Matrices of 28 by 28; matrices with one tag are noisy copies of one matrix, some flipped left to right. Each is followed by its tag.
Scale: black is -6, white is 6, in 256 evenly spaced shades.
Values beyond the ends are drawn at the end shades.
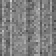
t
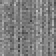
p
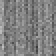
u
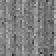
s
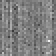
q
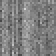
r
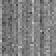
s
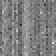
r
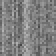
r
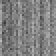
s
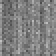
s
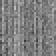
p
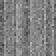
t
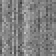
r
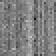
r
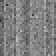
t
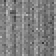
s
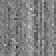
r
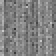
u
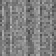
t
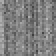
u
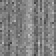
r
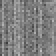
p
